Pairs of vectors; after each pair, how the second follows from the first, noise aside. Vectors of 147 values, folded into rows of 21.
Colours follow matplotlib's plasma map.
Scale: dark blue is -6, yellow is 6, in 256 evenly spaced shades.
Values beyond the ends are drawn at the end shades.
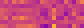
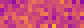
sign-scrambled.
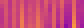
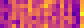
wrapped around, scaled up.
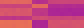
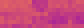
wrapped around, shrunk.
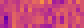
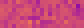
wrapped around, shrunk.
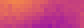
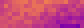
reversed, negated.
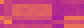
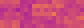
wrapped around, shrunk.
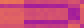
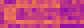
reversed, negated.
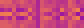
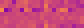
reversed, negated, partly zeroed.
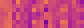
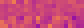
reversed, negated, partly zeroed.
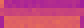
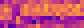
wrapped around, scaled up.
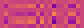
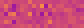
reversed, partly zeroed.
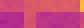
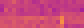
wrapped around, shrunk.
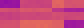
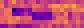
wrapped around, scaled up.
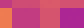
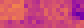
reversed, negated.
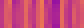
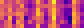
wrapped around, scaled up.
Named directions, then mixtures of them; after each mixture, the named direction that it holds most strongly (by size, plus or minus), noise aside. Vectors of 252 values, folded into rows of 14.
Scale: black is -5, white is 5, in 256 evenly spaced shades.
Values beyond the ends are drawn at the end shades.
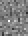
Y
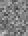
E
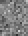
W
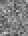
W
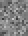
E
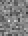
Y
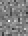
Y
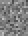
E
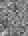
E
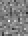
Y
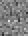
Y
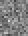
Y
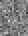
Y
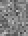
E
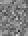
E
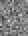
Y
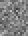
E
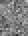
W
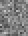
W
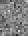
W
